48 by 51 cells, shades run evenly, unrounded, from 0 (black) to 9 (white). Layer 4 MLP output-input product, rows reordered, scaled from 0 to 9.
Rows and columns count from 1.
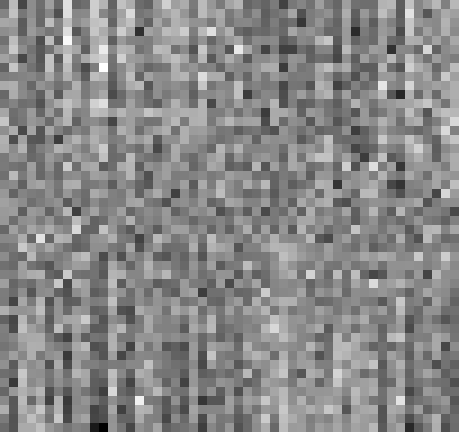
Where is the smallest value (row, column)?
48, 12
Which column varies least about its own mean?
29
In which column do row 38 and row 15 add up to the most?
50
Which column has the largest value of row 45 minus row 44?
16
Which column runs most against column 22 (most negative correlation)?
27
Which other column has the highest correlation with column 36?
37
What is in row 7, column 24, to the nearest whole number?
3
